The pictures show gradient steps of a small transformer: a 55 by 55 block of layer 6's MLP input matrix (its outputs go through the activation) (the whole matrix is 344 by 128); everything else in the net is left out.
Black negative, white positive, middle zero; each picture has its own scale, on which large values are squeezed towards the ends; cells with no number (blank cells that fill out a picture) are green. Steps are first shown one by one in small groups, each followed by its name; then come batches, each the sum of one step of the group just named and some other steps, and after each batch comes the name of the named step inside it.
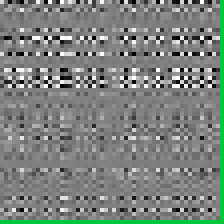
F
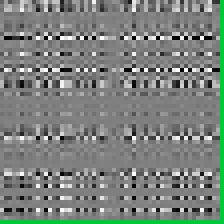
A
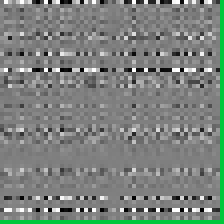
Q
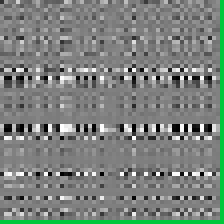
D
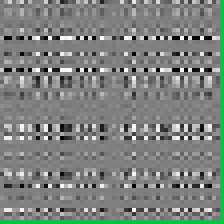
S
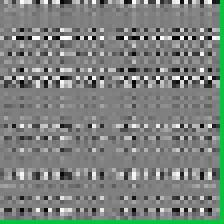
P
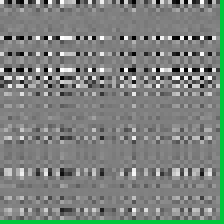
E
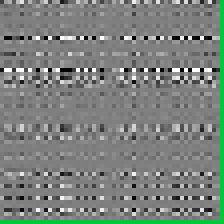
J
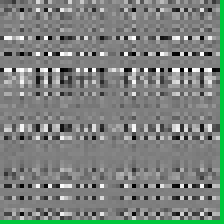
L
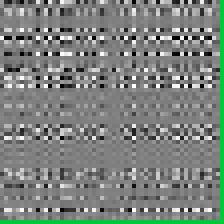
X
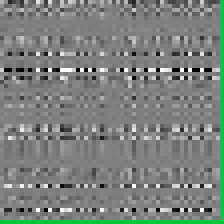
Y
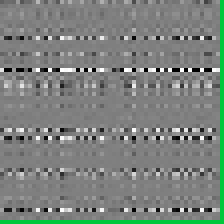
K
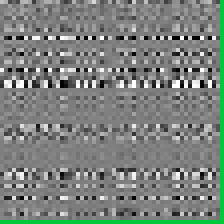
S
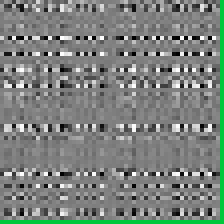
L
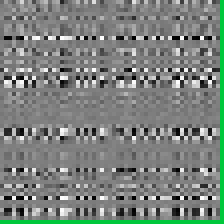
A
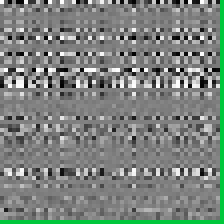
E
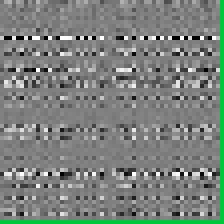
S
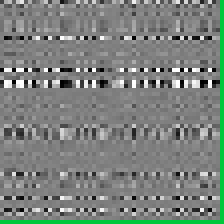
J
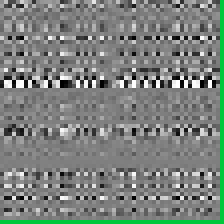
D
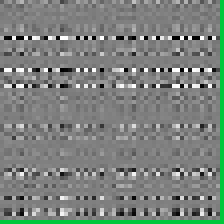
J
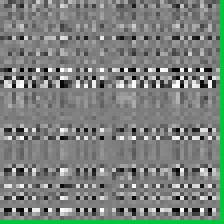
Y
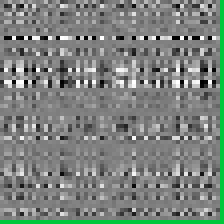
S
